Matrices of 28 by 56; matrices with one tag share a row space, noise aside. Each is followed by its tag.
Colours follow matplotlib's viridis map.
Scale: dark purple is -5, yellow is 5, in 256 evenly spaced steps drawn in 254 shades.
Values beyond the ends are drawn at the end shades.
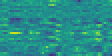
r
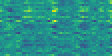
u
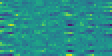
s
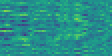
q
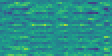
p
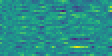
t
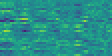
q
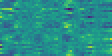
s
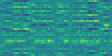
p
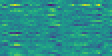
r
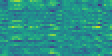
r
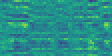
p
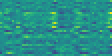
u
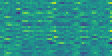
u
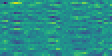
r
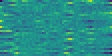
s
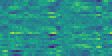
r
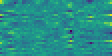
s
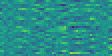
t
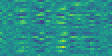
t
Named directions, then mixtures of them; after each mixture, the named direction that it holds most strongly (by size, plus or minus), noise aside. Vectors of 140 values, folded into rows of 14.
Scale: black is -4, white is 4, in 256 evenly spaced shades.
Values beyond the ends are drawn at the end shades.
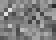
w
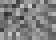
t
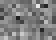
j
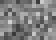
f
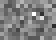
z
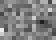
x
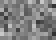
x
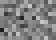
t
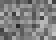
x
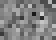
z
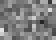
x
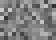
j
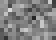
w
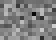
z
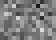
j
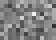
z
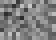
t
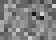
z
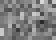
x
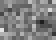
x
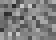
t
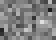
x
